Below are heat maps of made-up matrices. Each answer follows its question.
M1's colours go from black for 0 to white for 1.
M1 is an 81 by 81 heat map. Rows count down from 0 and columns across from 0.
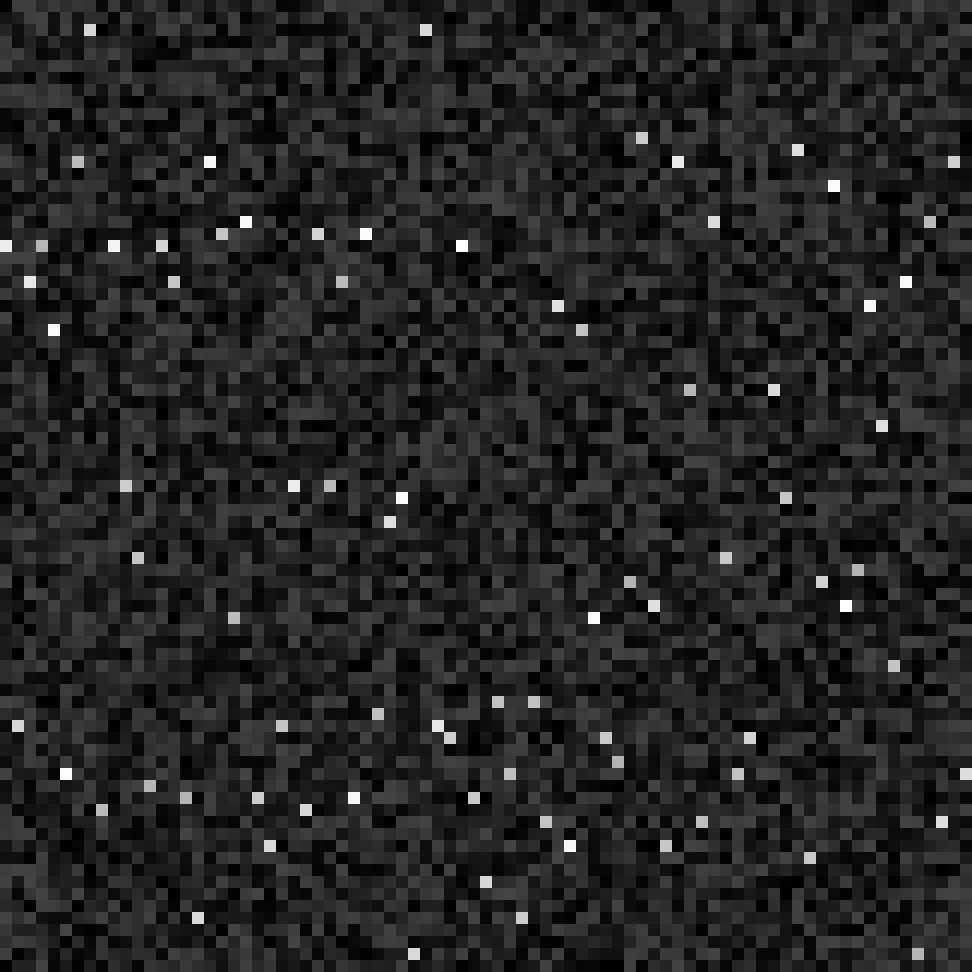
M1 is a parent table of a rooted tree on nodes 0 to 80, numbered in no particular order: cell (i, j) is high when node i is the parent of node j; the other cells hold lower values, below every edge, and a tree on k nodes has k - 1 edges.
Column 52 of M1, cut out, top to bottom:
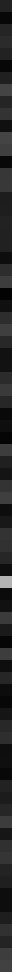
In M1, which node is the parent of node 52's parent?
27
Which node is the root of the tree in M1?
63
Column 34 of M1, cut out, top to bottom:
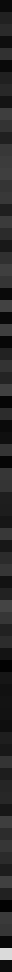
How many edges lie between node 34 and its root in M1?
7
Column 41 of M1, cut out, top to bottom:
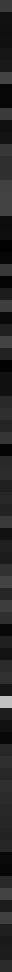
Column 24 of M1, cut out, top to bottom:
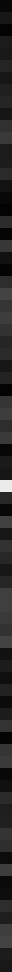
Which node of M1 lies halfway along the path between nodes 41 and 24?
48
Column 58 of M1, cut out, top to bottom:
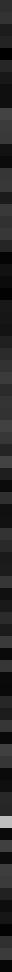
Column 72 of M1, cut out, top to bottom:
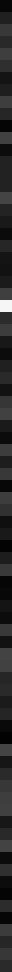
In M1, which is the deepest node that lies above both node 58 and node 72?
25
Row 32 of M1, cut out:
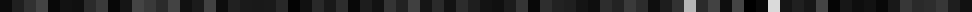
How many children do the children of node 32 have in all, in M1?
4
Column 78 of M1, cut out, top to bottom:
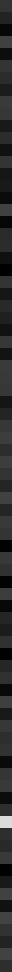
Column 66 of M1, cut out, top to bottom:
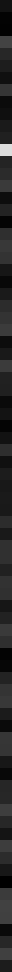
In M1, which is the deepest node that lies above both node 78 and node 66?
68
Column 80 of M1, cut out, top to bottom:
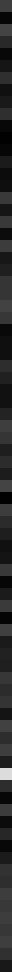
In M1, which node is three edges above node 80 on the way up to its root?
43
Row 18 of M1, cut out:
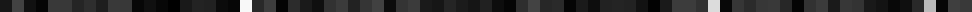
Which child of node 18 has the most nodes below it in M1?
20
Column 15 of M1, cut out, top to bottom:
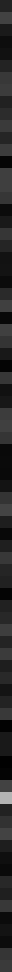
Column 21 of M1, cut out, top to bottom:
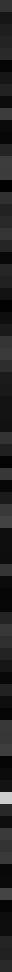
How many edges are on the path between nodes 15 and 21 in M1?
2
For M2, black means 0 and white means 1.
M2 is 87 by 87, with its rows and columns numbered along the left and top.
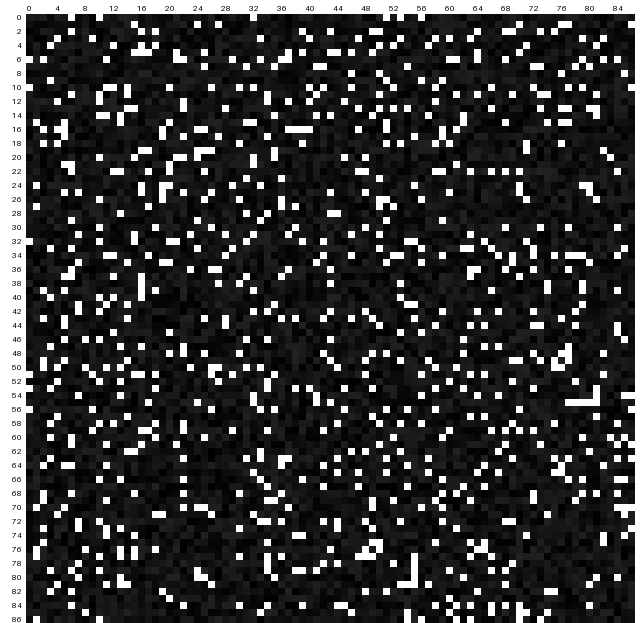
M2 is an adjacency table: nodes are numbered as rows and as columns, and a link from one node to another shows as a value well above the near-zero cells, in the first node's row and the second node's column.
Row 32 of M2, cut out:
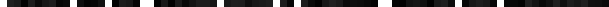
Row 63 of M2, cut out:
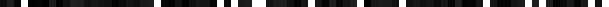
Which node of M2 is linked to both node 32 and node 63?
node 31
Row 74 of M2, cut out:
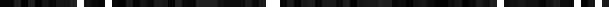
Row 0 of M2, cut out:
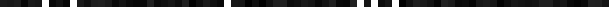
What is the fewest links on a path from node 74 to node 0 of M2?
3
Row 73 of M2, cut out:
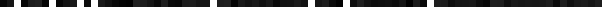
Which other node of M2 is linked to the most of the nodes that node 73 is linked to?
node 50
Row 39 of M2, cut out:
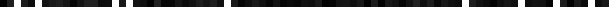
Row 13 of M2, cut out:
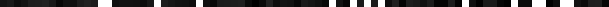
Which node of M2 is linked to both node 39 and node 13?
node 66
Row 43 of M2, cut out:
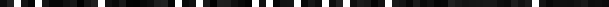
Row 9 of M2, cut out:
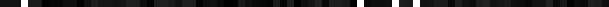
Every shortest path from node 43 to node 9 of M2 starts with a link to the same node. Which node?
node 42
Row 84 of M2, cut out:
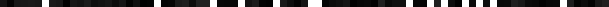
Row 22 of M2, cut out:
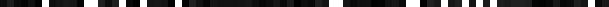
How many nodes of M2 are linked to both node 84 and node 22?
6
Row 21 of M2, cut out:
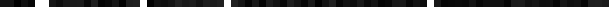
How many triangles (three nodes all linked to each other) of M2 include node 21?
2
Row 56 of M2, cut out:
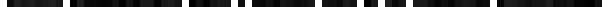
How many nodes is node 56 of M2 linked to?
11
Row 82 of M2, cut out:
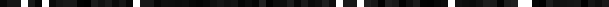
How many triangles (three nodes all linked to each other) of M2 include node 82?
2
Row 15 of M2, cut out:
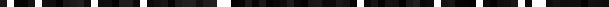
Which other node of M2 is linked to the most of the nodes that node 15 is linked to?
node 48
